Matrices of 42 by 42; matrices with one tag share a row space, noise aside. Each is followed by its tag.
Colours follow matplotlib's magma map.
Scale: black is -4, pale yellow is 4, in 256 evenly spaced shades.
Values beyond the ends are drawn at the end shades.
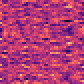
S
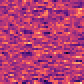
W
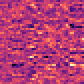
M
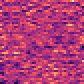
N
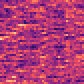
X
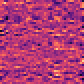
N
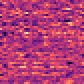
S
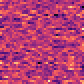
N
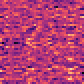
N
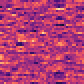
X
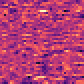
W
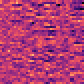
M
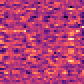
N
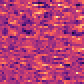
W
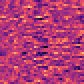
W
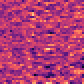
M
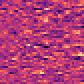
W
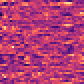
S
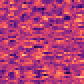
W
